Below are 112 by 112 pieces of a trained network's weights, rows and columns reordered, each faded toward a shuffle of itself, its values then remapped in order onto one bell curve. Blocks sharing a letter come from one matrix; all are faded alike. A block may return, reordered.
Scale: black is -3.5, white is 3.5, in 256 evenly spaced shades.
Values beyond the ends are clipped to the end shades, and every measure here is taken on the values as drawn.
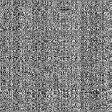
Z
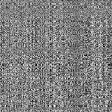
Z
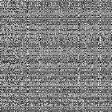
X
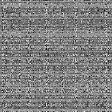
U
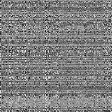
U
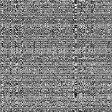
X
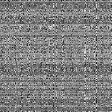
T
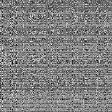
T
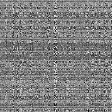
U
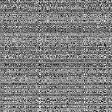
U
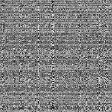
T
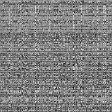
U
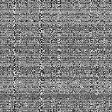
T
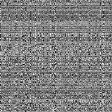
X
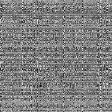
X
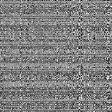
T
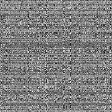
T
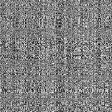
Z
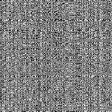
Z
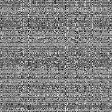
T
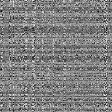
U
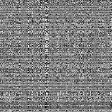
U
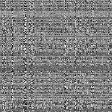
T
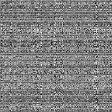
U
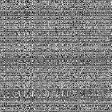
U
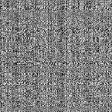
Z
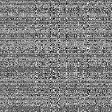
T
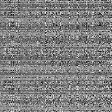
U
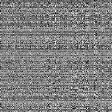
U
